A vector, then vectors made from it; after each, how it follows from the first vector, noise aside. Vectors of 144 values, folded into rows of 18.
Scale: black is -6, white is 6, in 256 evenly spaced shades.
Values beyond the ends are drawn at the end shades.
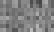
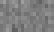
reversed, shrunk.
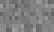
reversed, negated, shrunk.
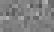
partly zeroed.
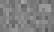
wrapped around, negated, shrunk.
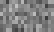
reversed.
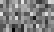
reversed, scaled up.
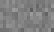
wrapped around, negated, shrunk.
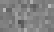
wrapped around, negated, partly zeroed.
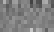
partly zeroed.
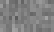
reversed, negated, shrunk.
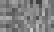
copied.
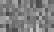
copied.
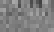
partly zeroed.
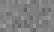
wrapped around, negated, shrunk.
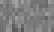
reversed, shrunk.
